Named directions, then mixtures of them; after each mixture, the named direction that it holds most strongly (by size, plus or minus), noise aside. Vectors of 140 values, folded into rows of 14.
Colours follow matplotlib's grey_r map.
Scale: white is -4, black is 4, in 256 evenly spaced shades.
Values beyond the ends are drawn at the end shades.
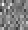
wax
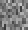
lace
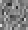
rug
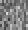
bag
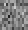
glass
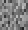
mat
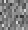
mat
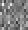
wax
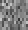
bag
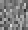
bag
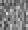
bag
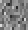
rug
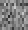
glass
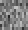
bag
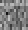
bag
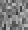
lace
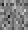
glass
